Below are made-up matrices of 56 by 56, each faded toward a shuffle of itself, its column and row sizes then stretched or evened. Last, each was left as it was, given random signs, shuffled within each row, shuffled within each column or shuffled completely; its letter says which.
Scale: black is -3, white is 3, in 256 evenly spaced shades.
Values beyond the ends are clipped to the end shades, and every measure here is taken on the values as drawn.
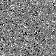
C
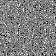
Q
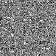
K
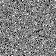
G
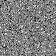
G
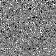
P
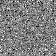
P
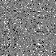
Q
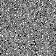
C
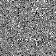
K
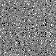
Q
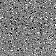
K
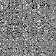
Q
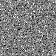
G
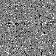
K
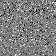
P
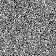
P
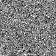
G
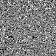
P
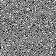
G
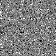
K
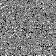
P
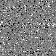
P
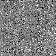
K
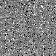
C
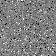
G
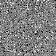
K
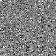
Q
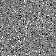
C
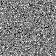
G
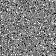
G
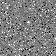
G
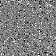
Q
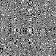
Q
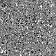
K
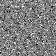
G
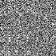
Q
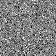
G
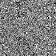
K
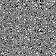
K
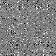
Q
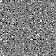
Q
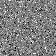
G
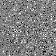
Q
